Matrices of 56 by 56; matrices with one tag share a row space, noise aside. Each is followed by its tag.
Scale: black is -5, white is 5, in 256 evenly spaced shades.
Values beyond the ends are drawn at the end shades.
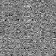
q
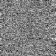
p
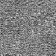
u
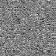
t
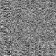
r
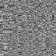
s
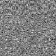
u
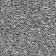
u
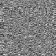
s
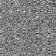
t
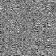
t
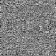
p
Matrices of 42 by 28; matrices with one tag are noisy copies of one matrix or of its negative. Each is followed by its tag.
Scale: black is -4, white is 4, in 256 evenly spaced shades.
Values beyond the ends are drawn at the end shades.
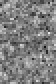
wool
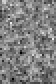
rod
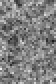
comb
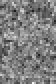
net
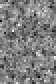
net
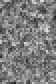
wool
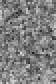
rod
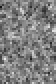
net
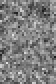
net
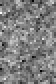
comb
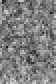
rod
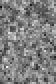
net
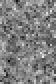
comb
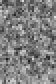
rod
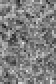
comb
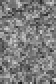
comb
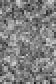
comb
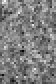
rod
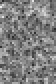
net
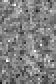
rod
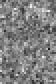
net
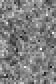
comb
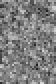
net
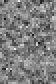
wool
